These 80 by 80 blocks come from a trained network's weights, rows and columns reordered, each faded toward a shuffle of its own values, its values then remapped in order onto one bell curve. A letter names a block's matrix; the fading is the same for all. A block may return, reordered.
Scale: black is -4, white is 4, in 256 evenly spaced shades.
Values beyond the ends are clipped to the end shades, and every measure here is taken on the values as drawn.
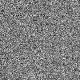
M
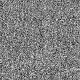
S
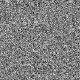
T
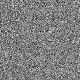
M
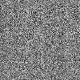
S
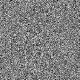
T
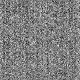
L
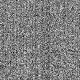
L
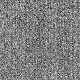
L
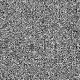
S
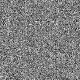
S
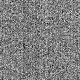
L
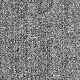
L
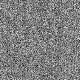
S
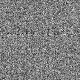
S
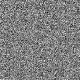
T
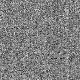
S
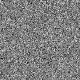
M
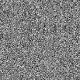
T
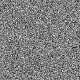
M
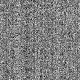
L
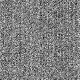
L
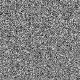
S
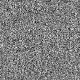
S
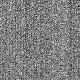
L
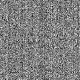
L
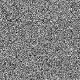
T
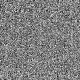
S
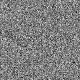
S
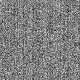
L
